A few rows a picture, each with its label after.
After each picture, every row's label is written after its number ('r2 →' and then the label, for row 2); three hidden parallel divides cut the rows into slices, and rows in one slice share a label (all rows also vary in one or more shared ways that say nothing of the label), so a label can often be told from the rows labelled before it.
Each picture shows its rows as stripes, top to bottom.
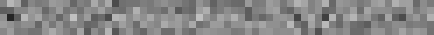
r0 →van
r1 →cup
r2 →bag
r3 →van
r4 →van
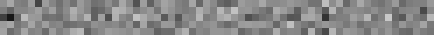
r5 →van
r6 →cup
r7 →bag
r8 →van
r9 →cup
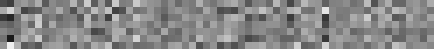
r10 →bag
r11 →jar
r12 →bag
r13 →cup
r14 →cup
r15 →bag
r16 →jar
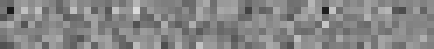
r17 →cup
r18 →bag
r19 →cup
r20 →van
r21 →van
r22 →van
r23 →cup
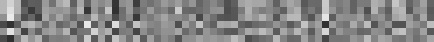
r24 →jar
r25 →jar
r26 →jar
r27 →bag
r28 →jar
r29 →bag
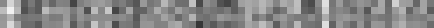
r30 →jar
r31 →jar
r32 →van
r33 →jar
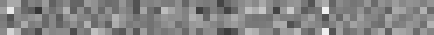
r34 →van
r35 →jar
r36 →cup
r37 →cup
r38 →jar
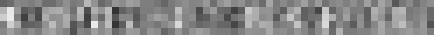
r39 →cup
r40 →jar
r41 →jar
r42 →jar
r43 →van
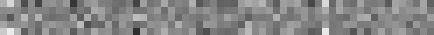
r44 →jar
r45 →van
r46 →cup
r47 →van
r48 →jar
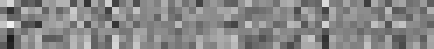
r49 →jar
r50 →bag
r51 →cup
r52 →jar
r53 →cup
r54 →bag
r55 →bag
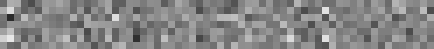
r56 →van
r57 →jar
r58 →bag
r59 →van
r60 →van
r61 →jar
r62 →cup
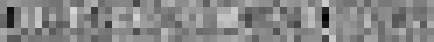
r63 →van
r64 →bag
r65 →bag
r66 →bag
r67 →van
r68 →cup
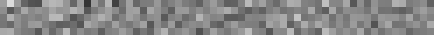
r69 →jar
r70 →cup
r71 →van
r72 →cup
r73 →van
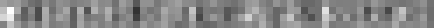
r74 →van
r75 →jar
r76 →jar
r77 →van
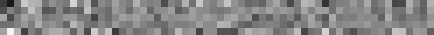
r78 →bag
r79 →cup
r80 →cup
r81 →cup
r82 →jar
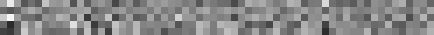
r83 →jar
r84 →cup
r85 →jar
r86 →bag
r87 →bag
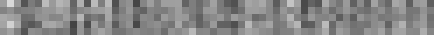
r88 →jar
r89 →van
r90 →van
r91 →jar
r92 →van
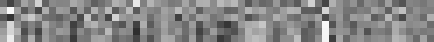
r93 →bag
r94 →jar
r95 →bag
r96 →jar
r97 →jar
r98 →jar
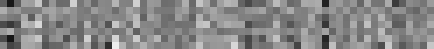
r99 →bag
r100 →van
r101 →cup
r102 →bag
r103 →van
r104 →bag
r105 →bag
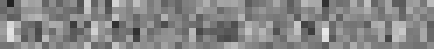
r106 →bag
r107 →cup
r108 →cup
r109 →jar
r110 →jar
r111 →jar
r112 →cup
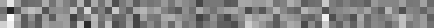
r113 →jar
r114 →bag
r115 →jar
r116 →jar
